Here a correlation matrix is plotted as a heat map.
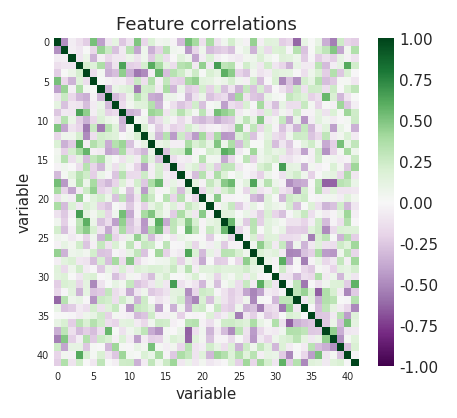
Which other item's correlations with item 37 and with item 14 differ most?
18
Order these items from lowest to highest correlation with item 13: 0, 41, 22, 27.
27, 0, 41, 22
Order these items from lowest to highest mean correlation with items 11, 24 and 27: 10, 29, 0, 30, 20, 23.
20, 10, 30, 29, 23, 0
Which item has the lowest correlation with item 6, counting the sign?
11
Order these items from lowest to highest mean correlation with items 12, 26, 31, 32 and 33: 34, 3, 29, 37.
34, 3, 29, 37
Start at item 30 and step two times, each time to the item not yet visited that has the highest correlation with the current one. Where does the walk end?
40
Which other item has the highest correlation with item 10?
28
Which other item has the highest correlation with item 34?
32
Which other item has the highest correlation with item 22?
3
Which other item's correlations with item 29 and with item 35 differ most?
25
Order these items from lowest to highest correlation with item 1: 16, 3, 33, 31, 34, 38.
34, 3, 16, 31, 33, 38
